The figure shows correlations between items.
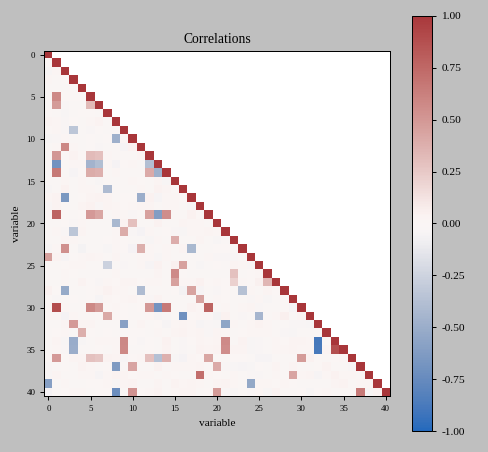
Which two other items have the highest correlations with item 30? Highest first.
1, 19
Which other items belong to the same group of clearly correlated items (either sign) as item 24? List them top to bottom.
0, 39
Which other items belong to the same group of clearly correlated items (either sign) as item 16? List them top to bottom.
7, 25, 31
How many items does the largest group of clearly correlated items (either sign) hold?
9
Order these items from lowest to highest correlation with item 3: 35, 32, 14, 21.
35, 21, 14, 32
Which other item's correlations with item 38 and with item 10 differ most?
18
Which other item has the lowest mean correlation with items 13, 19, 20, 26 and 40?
8
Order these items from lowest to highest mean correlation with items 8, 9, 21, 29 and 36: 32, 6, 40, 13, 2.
32, 40, 13, 2, 6
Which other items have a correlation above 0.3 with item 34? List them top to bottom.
9, 21, 35
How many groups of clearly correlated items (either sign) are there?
9
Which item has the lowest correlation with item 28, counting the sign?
2
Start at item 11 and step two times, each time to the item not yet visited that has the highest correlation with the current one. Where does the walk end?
23
